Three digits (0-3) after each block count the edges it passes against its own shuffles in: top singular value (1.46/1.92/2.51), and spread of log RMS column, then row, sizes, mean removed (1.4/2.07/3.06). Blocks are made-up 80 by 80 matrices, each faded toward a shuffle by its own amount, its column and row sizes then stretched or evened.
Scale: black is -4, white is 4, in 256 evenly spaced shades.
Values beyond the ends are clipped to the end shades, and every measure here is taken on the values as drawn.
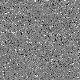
0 0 1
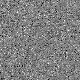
0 0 1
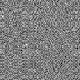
3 1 0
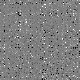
0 2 1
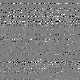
2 0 3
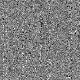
0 2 0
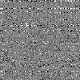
2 0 2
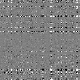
3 2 3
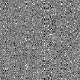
2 2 0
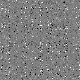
0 2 1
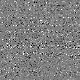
1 0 2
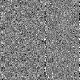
2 2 0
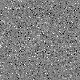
1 0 1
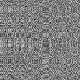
3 1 1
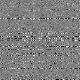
2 1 3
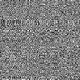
2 0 2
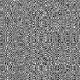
3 2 1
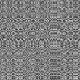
3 0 3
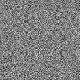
2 1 0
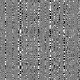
3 3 0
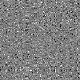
2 1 1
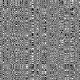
3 3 0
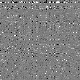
2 1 2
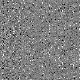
1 2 0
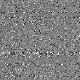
1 1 2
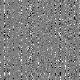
2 3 0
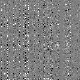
0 3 1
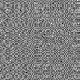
3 1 1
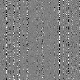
3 3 0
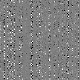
2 3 0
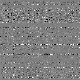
1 1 3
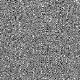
1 2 0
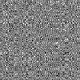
3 2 1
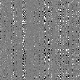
2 3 1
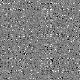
2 1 2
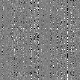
1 3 1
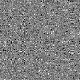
2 1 1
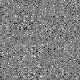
2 0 1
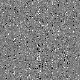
0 2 0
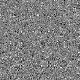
1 1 1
